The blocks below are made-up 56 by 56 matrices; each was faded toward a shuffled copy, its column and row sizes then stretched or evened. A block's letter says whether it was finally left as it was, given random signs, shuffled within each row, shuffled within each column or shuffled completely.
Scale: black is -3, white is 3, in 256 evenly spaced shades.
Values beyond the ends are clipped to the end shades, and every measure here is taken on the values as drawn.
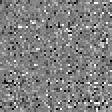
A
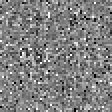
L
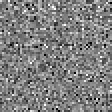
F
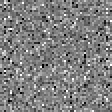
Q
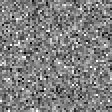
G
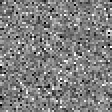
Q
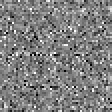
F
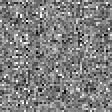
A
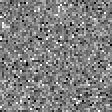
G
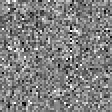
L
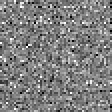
A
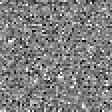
F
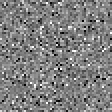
A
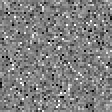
G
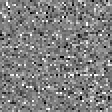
F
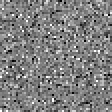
F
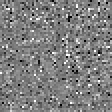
L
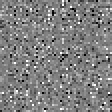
A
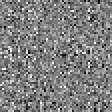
A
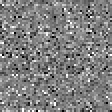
A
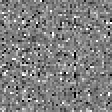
A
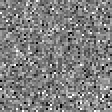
F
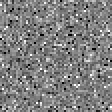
F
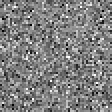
Q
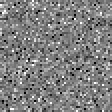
G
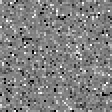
G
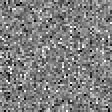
Q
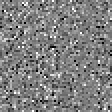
Q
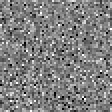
Q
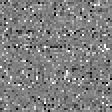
F
